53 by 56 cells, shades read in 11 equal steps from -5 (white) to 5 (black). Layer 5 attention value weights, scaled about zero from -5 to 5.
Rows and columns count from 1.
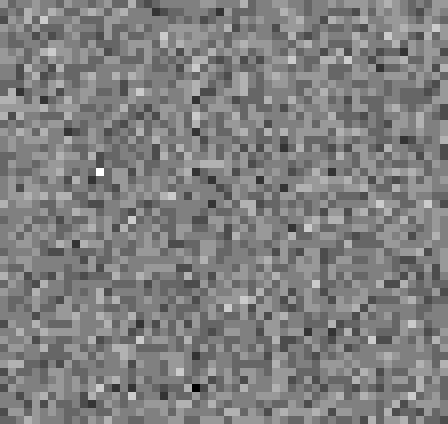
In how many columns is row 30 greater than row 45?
18
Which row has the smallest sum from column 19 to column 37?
6
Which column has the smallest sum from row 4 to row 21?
25
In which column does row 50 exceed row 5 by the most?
21
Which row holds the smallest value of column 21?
5
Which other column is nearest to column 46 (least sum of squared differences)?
38
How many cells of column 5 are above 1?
4
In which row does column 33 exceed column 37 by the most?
8
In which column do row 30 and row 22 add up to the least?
13
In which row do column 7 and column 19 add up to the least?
7
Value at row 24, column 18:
-1
